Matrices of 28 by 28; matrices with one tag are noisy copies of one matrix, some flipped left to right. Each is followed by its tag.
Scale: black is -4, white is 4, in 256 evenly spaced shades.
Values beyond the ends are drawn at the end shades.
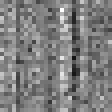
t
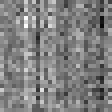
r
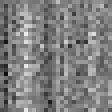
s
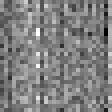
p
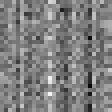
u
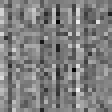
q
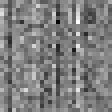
q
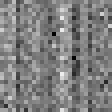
t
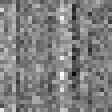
t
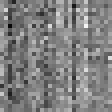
r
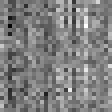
r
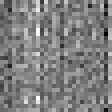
p
